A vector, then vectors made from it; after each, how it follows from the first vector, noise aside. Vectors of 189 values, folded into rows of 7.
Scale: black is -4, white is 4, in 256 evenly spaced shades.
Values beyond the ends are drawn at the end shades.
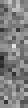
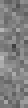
negated, shrunk.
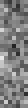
negated.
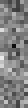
negated.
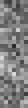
negated.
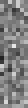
sign-scrambled.
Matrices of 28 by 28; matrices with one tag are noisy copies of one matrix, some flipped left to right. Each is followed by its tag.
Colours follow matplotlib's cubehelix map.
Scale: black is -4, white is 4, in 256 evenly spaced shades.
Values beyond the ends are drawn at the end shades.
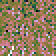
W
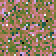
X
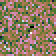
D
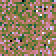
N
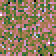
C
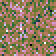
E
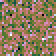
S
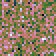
S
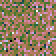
N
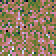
W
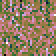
C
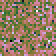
N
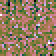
C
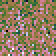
W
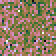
N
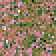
N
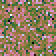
X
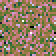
D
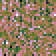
C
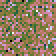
N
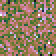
C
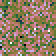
E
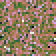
D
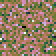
D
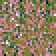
C
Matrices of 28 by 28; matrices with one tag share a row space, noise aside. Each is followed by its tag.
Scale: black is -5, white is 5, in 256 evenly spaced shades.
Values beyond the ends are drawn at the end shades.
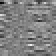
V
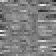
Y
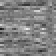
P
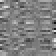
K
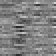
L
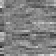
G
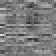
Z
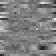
Y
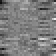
Y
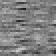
L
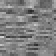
Z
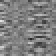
V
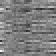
G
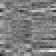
G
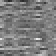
P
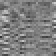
K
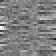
Y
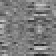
V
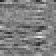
P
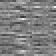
L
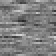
L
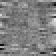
Y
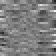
Y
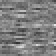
L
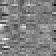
K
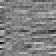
G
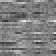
L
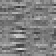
L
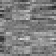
G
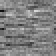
Z
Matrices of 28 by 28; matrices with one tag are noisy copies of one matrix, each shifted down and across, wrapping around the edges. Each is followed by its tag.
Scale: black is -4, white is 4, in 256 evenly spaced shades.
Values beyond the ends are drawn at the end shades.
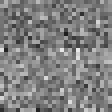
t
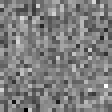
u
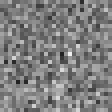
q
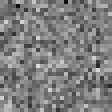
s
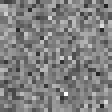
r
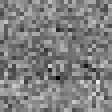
t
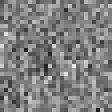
u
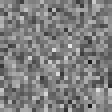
u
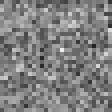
s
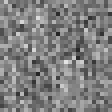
u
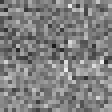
t
